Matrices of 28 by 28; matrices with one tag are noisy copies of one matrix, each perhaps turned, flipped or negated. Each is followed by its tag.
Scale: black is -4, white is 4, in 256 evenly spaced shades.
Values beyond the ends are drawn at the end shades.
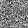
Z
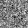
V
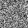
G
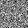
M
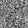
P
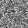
V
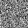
Z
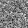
V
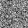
Z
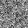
V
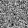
G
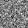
M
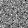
M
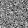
M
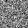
V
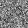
P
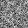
V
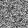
V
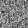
G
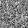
V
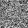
G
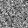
V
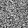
P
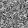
G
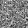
Z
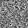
Z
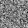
G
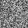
P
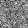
G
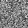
Z
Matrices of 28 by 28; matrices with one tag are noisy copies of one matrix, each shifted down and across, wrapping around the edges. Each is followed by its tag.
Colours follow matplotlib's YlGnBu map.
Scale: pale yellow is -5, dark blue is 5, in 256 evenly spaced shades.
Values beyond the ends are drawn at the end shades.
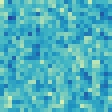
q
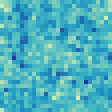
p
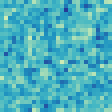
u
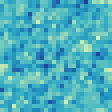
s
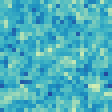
s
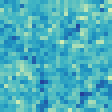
p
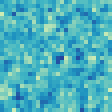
u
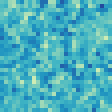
u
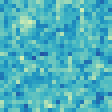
u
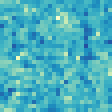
p
